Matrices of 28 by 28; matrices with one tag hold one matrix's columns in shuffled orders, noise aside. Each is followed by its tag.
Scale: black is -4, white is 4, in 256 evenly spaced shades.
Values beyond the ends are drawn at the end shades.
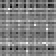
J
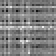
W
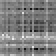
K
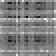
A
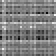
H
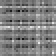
W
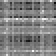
A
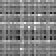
H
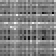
H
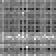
K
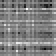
J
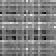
H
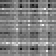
J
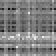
K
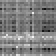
K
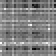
J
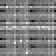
W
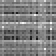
H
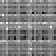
H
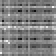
W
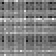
A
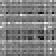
H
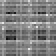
H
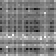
K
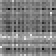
K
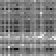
K
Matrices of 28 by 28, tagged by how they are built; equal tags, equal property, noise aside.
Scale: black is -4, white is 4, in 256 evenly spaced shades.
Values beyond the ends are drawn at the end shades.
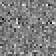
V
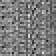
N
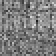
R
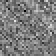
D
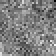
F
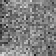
F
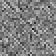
D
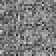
N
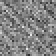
D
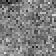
F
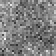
F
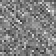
D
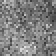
F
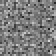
N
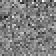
V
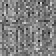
R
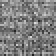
R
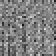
R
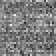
R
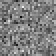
N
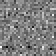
V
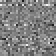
V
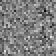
N
